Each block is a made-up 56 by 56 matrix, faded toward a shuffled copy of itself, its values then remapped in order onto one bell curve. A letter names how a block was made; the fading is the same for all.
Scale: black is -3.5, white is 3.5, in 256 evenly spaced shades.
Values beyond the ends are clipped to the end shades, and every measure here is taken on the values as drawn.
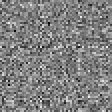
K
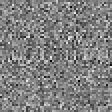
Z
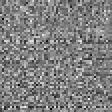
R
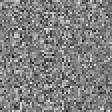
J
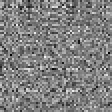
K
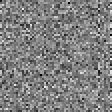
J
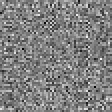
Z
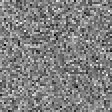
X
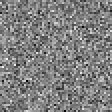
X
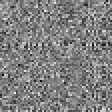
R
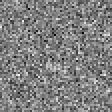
X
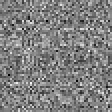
K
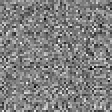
K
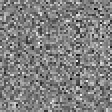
Z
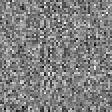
K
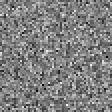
X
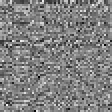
R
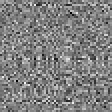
R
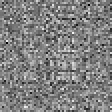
J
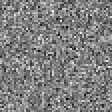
X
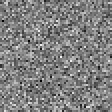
X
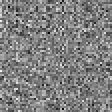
Z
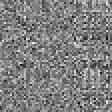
J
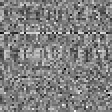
R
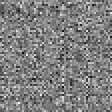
J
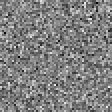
X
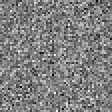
X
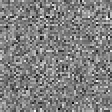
K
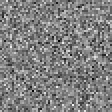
X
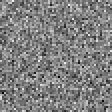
X
